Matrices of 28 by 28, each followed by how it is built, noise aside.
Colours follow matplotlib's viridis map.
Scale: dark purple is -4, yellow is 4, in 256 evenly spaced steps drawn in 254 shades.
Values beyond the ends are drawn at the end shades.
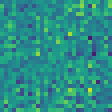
low rank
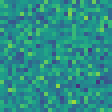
noise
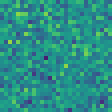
noise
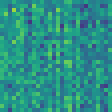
blocks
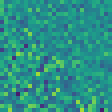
lower triangular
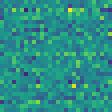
low rank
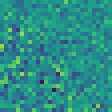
lower triangular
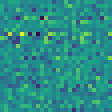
uneven rows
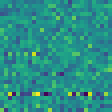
uneven rows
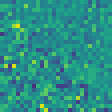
lower triangular
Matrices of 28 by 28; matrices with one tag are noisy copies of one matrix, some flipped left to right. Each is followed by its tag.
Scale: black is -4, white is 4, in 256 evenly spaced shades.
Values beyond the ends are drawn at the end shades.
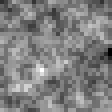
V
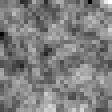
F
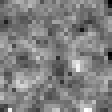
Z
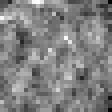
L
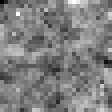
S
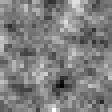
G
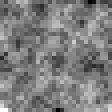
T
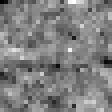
S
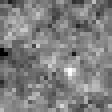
V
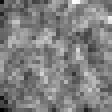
L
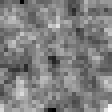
T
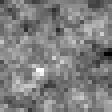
V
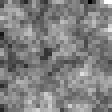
F
